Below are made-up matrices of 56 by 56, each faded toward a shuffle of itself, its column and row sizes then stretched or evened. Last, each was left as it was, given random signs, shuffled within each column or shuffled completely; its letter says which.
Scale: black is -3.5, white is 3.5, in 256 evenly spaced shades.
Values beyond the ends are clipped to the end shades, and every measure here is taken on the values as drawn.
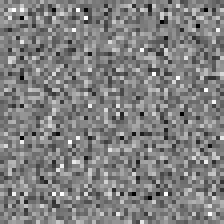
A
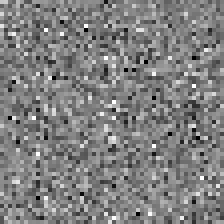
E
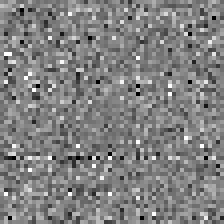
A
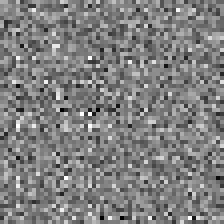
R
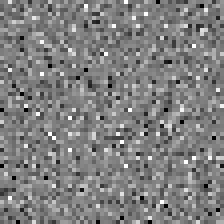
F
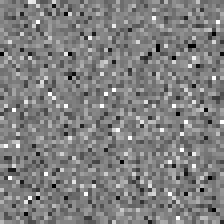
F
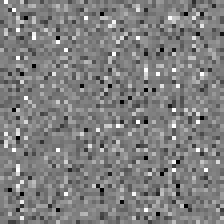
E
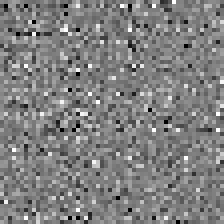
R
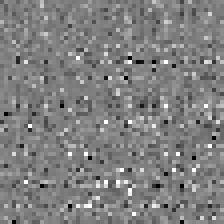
R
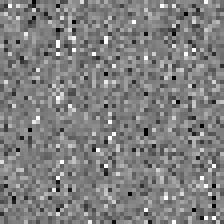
E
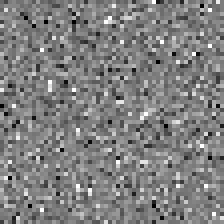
F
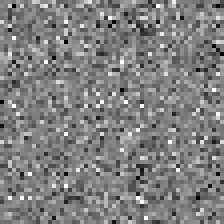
R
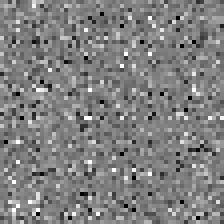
A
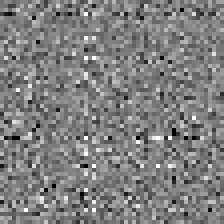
A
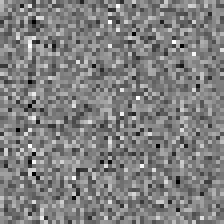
E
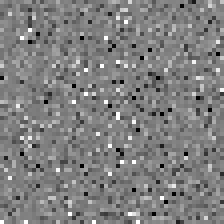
F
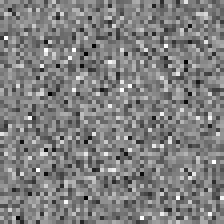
F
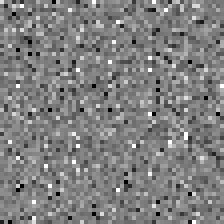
F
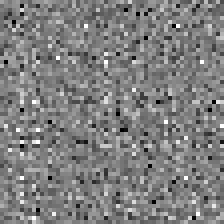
A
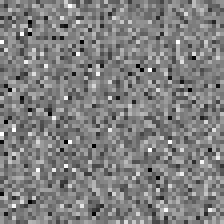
F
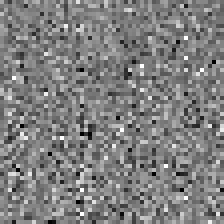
A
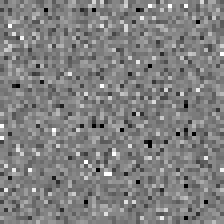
F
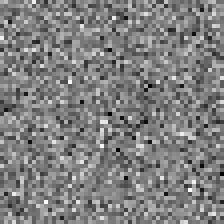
F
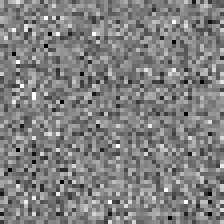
A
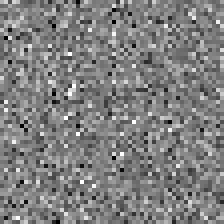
E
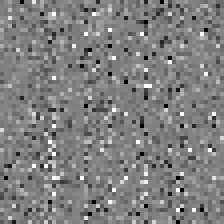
E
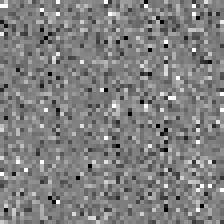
E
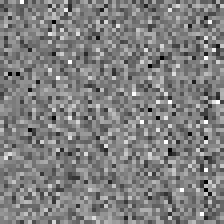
E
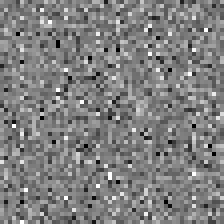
E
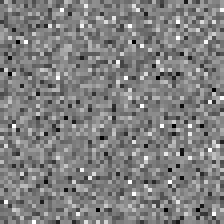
F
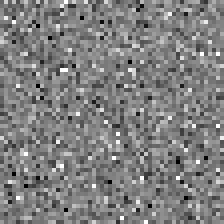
F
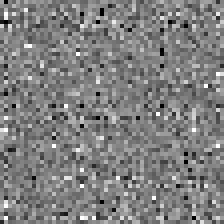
A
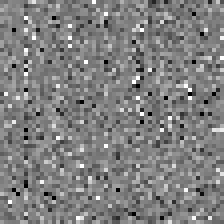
E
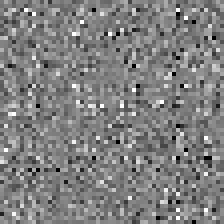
R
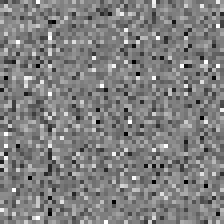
E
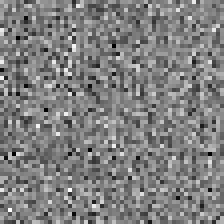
R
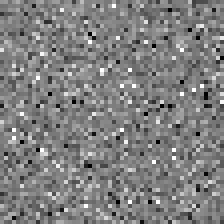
F
